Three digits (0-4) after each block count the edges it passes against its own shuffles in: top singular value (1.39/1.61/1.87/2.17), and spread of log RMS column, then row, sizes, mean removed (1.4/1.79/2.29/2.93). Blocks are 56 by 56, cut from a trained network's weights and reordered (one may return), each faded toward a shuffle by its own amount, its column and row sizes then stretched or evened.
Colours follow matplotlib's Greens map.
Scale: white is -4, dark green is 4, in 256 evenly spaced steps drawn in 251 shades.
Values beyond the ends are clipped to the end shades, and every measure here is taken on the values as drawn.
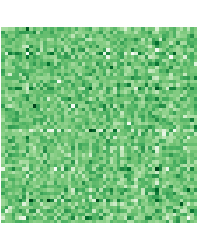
2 0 2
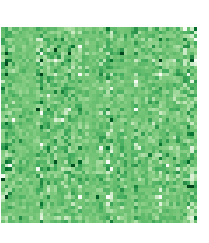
0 4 1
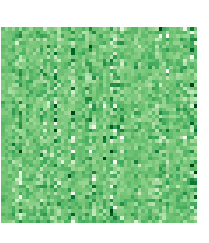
1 4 0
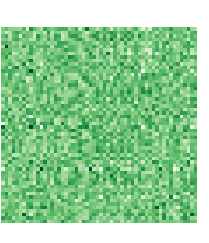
3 0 1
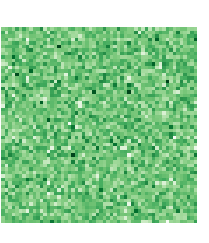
0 0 0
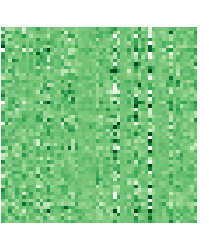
2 4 0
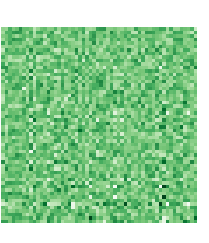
3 1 1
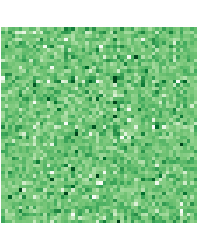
0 1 1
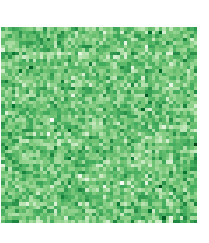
1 0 0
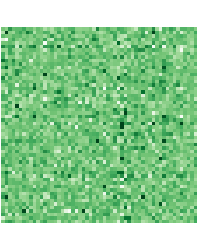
0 2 1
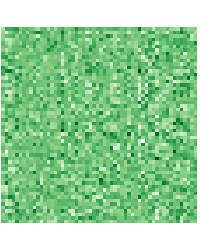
3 3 0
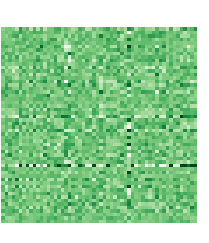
4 1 3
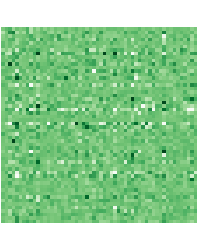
0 2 3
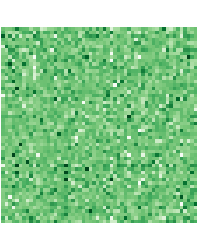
0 1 0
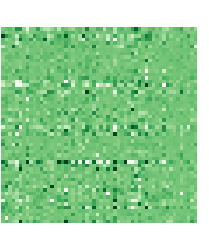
3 3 3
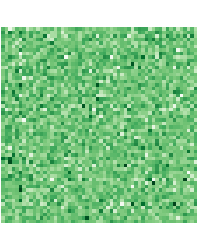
0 0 1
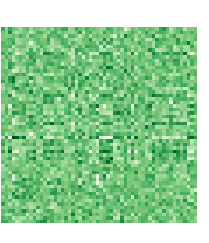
4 2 2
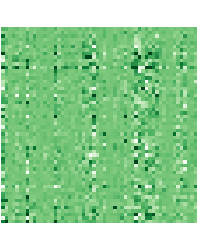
2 4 2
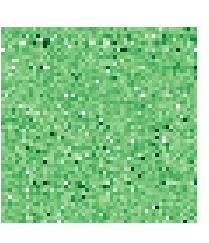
0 0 1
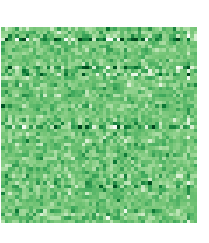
2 1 3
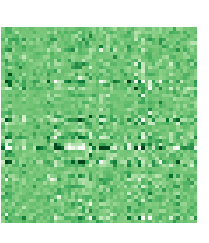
4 3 3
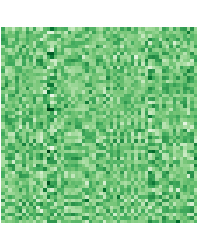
4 2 1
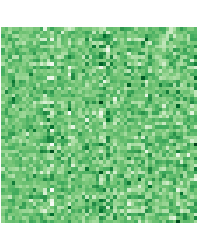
3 3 0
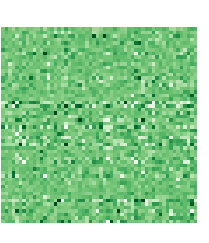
2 1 3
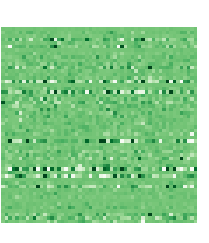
2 0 4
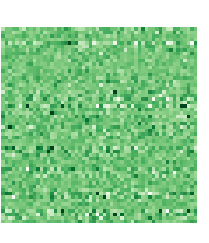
0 0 3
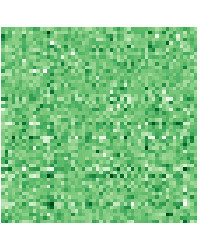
3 2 2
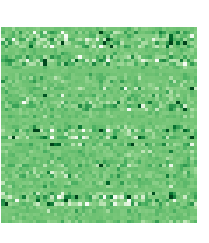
0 0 4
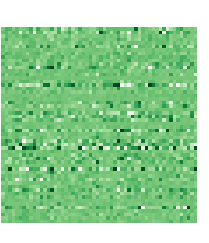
1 0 4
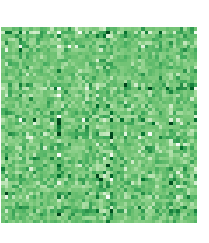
2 2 2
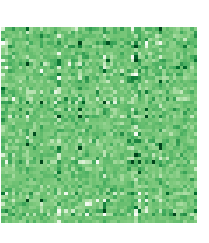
0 3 2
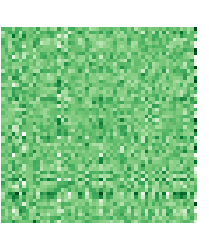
4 3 1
